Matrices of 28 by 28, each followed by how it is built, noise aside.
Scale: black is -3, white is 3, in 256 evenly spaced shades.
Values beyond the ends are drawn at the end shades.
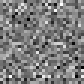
repeating columns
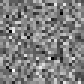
repeating rows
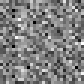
repeating rows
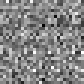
repeating columns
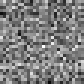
repeating columns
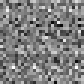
repeating columns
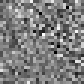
upper triangular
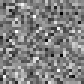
repeating rows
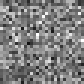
blocks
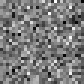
repeating rows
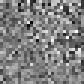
upper triangular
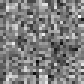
blocks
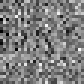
blocks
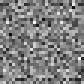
repeating columns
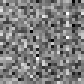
repeating rows
